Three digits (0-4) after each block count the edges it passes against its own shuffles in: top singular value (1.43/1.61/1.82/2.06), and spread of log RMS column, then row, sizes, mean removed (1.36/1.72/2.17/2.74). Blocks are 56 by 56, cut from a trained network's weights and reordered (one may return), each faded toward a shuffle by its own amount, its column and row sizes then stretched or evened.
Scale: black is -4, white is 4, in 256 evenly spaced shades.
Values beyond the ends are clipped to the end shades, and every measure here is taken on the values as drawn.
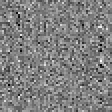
1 2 0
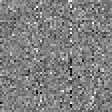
2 3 0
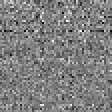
2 2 3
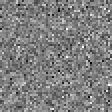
0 2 0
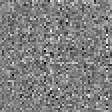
1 3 1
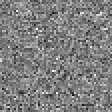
1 0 2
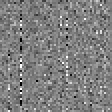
2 3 0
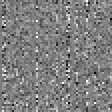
0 4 0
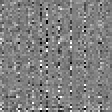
2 4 2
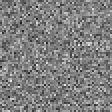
3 0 0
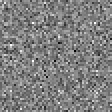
2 1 0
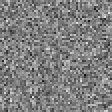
3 1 0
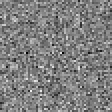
1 0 1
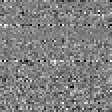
0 1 4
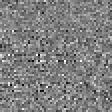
3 1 3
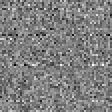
1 0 3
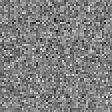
3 0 2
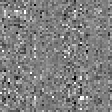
1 4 2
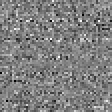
1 0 4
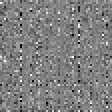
1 4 2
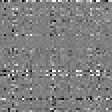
4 3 4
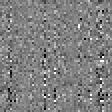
2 4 1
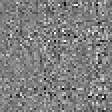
2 3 3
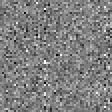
1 3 0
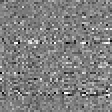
3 1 4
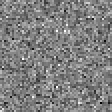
1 0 1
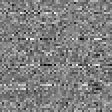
4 0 3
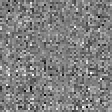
2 3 1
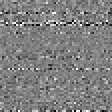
4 0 4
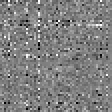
3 3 3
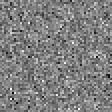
0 1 0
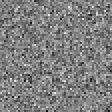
1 0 1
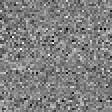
0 0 3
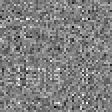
3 1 2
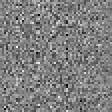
4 3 0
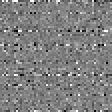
3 2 4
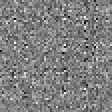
2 2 1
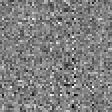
1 2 2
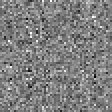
1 3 1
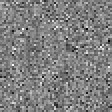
2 2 1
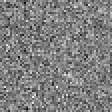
0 1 0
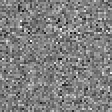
1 1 1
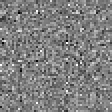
2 1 2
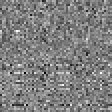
4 1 3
